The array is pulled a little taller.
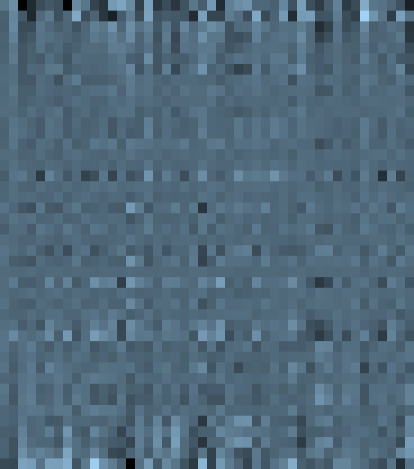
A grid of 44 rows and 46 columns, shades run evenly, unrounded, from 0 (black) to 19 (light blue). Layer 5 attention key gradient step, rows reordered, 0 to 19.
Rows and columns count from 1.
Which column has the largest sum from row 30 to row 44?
8
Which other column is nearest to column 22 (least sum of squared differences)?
1
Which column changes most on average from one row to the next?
23
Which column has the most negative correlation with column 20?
34
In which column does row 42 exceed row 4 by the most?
46
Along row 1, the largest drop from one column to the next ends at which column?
3
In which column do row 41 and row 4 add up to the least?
36
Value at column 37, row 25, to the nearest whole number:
10
